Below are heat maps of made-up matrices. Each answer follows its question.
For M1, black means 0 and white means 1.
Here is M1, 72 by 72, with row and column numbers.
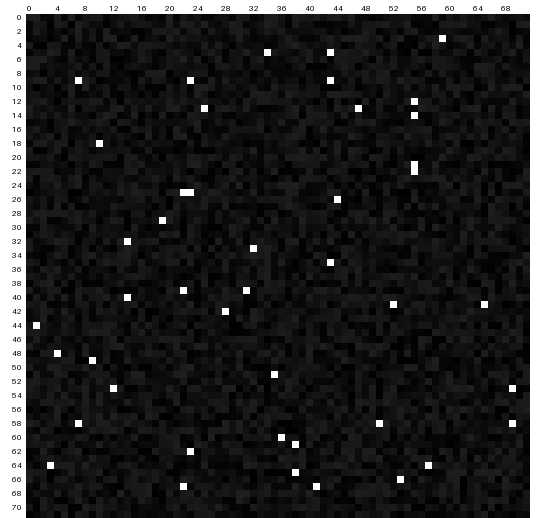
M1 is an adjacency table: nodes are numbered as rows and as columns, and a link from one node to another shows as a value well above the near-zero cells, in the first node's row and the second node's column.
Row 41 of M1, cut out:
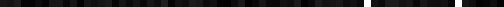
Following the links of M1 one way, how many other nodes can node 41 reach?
3
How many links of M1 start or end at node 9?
4
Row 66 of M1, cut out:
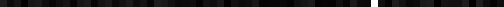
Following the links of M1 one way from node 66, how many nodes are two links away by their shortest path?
2
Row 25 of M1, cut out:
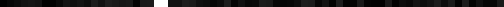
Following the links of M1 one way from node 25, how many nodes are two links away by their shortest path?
1
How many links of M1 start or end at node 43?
3
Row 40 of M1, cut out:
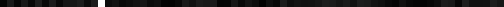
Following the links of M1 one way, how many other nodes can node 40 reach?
2
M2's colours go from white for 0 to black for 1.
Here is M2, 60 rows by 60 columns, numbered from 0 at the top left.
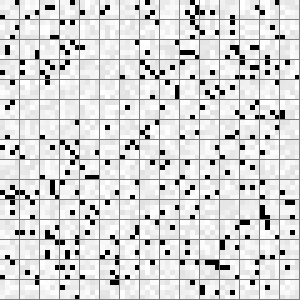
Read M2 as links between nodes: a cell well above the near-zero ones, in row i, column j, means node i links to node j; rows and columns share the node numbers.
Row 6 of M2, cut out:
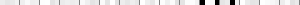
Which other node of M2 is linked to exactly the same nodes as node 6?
node 58
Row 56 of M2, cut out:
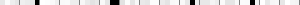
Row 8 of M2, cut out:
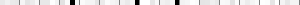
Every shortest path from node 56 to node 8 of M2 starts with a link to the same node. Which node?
node 50
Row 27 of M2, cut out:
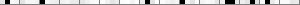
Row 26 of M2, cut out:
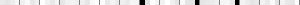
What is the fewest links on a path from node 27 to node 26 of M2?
3
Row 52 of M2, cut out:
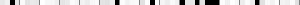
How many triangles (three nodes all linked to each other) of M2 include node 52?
5
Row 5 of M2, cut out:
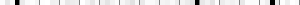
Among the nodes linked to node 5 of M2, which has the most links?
node 39
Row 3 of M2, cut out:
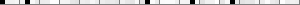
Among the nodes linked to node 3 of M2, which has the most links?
node 38
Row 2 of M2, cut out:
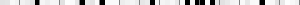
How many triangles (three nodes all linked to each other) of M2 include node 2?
4
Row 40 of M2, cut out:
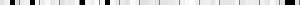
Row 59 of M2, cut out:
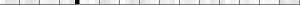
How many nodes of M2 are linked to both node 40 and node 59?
0
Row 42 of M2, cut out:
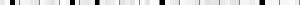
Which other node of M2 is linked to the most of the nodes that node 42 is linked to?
node 30
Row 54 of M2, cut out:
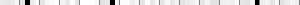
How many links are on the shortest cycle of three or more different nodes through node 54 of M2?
5
